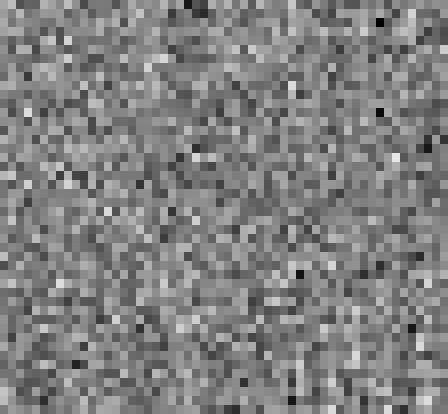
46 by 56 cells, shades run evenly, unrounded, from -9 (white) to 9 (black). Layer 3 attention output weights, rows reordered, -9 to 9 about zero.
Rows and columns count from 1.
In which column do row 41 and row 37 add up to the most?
52
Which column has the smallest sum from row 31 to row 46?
54
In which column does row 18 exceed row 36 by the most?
23
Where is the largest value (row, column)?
3, 48
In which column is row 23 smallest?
12
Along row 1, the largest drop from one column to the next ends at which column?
27
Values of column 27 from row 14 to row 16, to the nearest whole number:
-3 1 2
